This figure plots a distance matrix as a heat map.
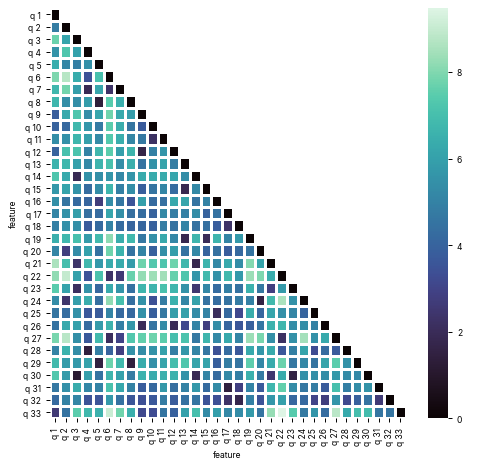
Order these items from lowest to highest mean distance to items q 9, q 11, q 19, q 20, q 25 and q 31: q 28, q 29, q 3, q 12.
q 12, q 28, q 29, q 3
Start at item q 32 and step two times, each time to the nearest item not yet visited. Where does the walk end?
q 17
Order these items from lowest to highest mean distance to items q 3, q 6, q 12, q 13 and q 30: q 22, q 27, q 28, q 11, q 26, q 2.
q 26, q 28, q 27, q 22, q 11, q 2
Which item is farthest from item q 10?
q 22
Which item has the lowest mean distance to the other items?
q 32
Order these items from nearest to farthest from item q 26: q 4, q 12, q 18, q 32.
q 12, q 32, q 18, q 4
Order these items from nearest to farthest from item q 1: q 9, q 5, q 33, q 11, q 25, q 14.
q 33, q 9, q 25, q 11, q 5, q 14
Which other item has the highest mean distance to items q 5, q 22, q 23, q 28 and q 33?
q 19
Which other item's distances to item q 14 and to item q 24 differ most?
q 21
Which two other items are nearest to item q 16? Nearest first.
q 25, q 5
